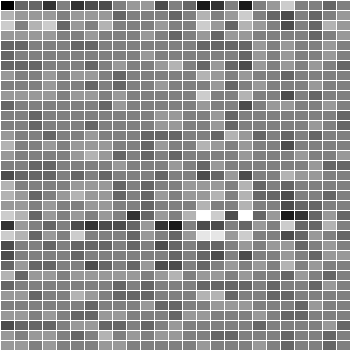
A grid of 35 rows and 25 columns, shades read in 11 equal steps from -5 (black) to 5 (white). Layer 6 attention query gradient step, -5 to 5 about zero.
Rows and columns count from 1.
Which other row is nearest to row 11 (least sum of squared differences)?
6
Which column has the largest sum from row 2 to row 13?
15
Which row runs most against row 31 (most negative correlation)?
29
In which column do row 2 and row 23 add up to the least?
13
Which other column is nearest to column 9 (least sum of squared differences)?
20
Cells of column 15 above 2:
4
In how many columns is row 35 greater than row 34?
7
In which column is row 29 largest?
24
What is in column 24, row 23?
2
